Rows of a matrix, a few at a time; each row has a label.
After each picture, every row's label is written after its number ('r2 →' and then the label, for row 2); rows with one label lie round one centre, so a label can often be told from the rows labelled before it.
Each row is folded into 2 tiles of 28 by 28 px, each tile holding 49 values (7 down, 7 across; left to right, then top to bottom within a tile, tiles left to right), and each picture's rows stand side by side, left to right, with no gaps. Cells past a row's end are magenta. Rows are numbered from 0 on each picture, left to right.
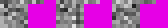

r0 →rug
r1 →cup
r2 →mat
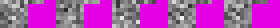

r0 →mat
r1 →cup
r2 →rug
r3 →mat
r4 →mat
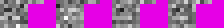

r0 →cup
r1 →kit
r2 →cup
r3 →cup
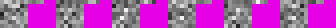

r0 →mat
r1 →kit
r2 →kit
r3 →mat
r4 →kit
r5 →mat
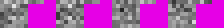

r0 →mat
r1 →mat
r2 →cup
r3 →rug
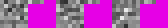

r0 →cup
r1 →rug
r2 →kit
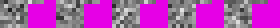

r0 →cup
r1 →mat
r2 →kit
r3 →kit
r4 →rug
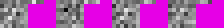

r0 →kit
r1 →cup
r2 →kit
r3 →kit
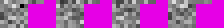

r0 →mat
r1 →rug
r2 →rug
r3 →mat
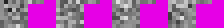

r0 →cup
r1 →rug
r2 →mat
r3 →mat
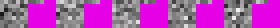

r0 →mat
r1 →mat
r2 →rug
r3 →cup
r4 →kit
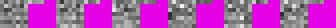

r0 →cup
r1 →cup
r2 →rug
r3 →mat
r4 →cup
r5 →mat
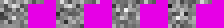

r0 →mat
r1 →mat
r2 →kit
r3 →kit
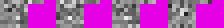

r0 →cup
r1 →mat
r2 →cup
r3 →kit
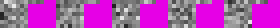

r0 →mat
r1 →kit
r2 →kit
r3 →cup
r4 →rug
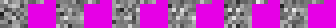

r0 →mat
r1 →kit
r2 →cup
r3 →kit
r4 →kit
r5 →kit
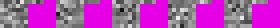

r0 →rug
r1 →mat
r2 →cup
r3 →kit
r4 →cup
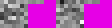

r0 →mat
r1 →rug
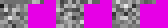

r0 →kit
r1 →rug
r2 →mat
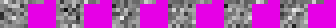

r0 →mat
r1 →cup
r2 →kit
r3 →kit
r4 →kit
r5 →kit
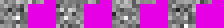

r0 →cup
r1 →kit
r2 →mat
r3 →cup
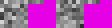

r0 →mat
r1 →rug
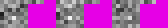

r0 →mat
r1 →mat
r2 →cup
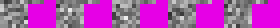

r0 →rug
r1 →kit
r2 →mat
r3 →mat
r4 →kit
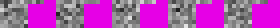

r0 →rug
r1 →mat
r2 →cup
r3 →cup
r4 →rug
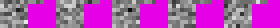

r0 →rug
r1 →mat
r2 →rug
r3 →rug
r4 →kit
